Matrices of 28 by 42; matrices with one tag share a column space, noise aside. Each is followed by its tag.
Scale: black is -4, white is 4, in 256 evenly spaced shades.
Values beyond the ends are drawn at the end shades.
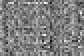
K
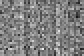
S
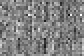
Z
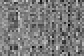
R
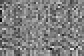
S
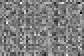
K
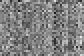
R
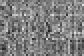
Z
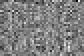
R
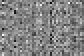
K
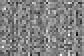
K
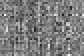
Z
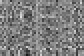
S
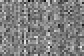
R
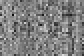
Z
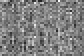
R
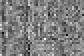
Z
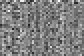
R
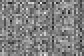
K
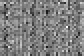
K
